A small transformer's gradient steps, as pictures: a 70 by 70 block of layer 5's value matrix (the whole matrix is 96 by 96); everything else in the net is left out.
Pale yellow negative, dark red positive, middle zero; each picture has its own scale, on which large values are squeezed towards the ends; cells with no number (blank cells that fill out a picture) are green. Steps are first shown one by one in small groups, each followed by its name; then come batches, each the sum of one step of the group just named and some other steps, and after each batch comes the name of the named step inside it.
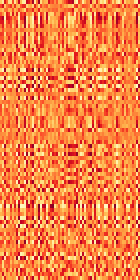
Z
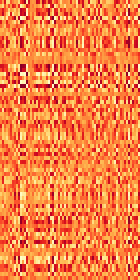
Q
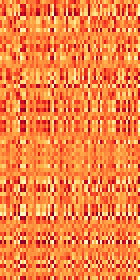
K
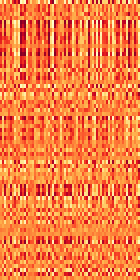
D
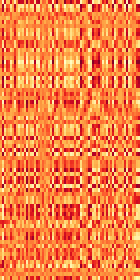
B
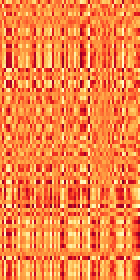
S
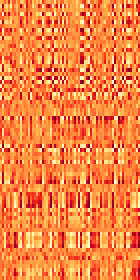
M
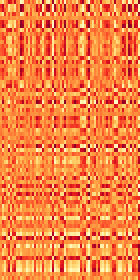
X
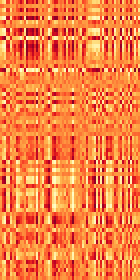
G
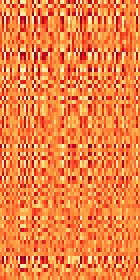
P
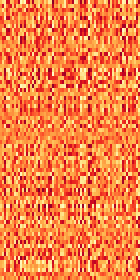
Z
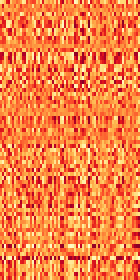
M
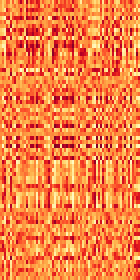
G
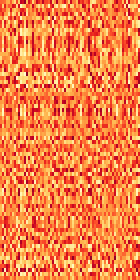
Q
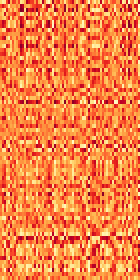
X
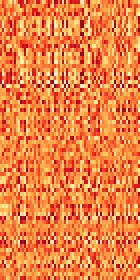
K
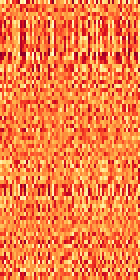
D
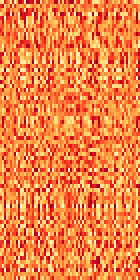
Z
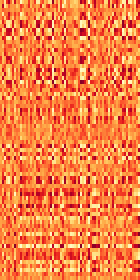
M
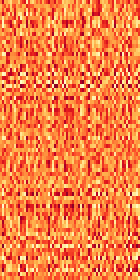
Q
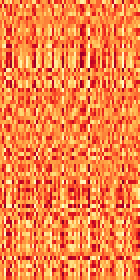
S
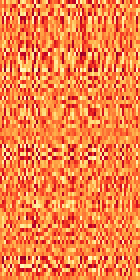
P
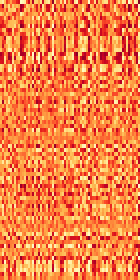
X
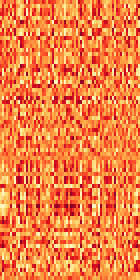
Q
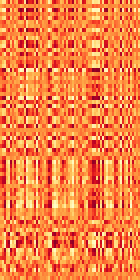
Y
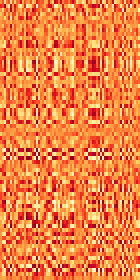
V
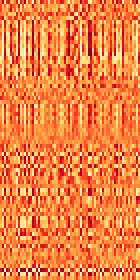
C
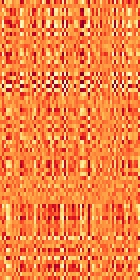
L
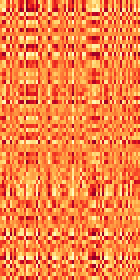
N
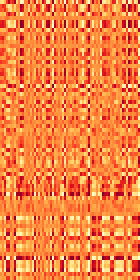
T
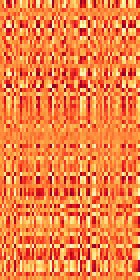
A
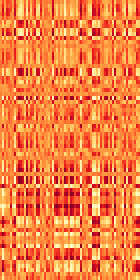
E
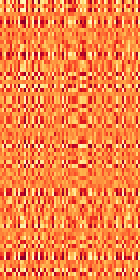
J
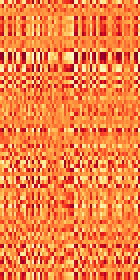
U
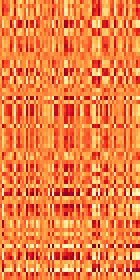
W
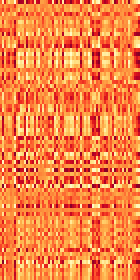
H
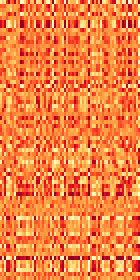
T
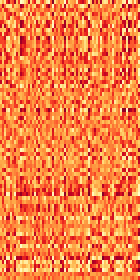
T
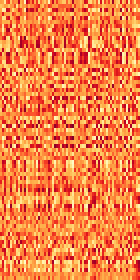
Y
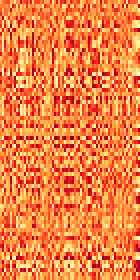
C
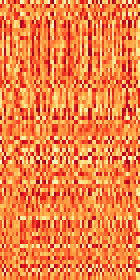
C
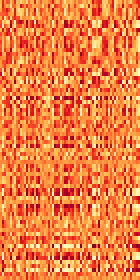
W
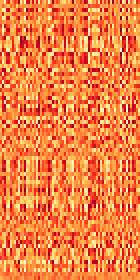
Y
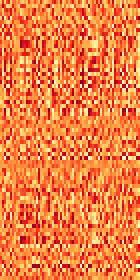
V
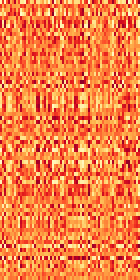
L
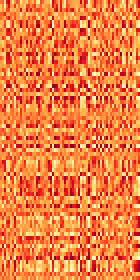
A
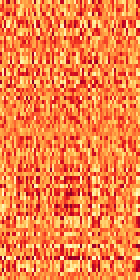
E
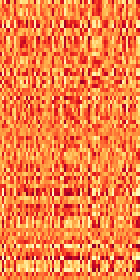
W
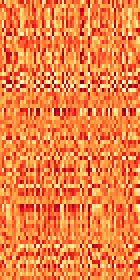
L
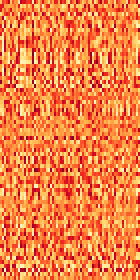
C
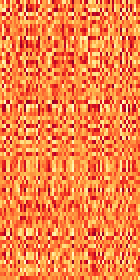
N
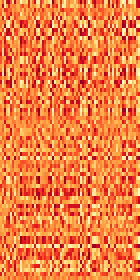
A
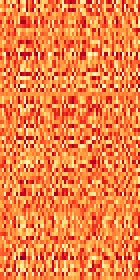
J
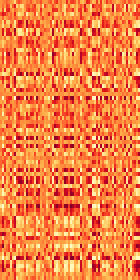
E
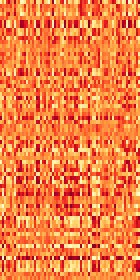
E
